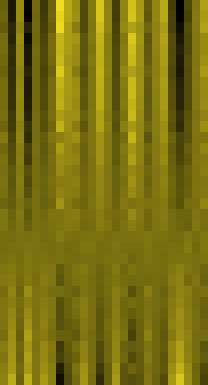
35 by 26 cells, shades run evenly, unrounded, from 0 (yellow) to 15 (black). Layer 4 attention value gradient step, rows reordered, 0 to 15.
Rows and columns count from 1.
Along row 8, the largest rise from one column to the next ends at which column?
4
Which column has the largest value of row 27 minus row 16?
17
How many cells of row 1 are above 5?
19
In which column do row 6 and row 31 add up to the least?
8
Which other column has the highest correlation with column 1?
7
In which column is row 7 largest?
23
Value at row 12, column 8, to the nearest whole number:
3
